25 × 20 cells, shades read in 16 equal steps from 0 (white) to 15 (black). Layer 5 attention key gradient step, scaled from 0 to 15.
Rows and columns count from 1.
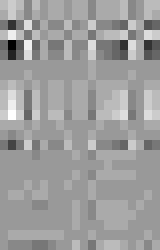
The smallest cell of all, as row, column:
12, 2
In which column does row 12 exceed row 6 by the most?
4
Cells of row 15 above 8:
3
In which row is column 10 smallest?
25
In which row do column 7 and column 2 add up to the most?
5
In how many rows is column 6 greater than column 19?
10
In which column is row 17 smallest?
14
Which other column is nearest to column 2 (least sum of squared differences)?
19
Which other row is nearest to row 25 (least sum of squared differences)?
21
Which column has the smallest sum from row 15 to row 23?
17
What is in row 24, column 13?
6
